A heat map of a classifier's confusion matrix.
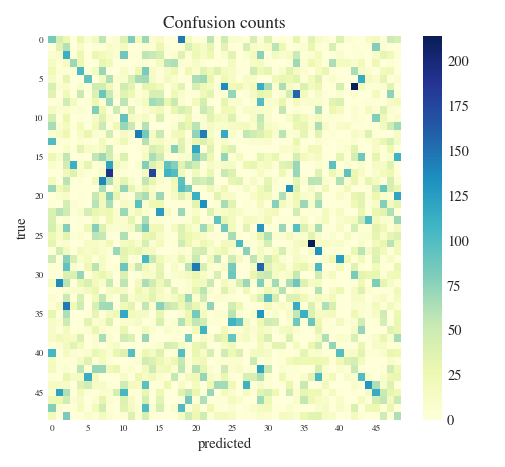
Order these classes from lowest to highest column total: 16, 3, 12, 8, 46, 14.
3, 16, 12, 46, 14, 8
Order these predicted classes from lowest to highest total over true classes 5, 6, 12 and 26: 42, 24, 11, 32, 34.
34, 11, 32, 42, 24
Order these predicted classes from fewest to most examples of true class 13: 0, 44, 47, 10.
44, 10, 47, 0
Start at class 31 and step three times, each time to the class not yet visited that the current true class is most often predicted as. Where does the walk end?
10
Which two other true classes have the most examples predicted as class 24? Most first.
6, 12
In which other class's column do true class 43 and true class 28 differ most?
40
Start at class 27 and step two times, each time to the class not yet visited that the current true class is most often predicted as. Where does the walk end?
21
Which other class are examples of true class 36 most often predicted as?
25
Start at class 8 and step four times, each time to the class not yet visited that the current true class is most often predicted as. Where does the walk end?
2
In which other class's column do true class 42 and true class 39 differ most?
29
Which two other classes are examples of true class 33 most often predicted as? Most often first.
30, 19
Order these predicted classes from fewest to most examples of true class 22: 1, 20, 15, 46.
20, 46, 1, 15
